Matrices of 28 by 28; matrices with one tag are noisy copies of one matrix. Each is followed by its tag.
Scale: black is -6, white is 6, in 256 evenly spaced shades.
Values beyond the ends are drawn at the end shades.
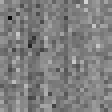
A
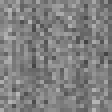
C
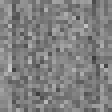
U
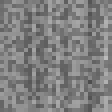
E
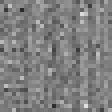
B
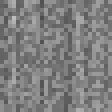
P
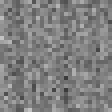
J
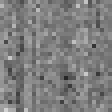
J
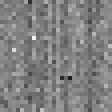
E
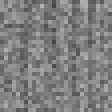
B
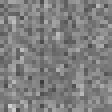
P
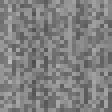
C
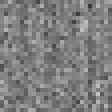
B
